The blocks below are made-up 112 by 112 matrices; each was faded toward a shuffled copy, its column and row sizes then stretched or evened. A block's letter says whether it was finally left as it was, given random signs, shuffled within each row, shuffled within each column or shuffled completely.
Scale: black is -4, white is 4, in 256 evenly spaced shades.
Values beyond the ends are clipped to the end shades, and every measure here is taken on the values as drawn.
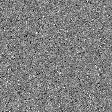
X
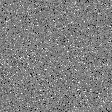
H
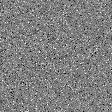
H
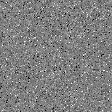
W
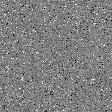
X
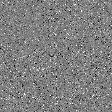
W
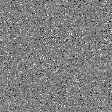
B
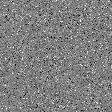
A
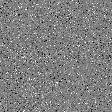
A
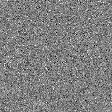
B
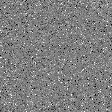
W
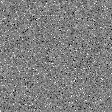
A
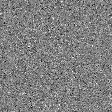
X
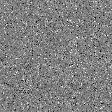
W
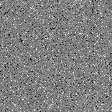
H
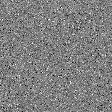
A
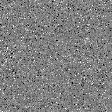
B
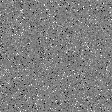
X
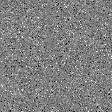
B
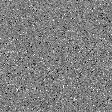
A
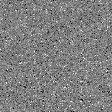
B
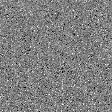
W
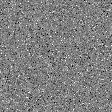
H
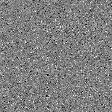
W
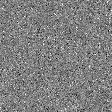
X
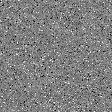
A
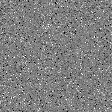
X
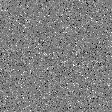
A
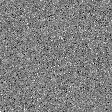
H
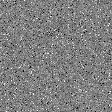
X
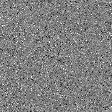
W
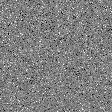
H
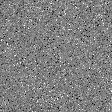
H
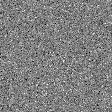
H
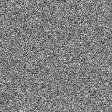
X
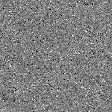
B
